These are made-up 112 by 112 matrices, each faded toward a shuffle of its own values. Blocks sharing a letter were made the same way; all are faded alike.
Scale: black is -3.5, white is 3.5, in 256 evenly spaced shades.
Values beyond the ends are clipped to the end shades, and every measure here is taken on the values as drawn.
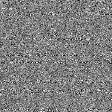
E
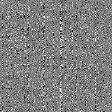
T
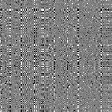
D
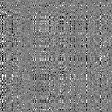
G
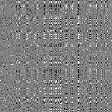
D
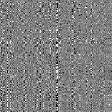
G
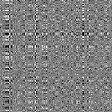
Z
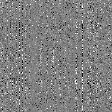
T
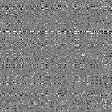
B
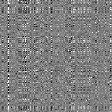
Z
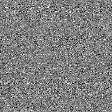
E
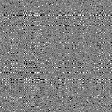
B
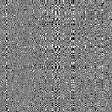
G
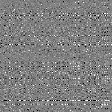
B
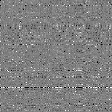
B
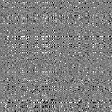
B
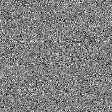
E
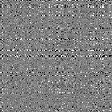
B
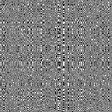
Z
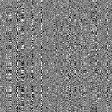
G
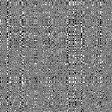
G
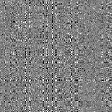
G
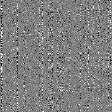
T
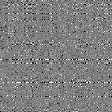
B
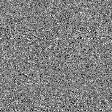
E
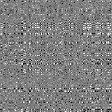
B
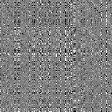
G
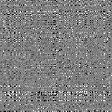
B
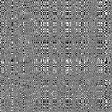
D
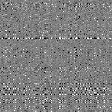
B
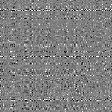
B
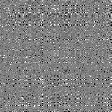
B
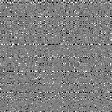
B
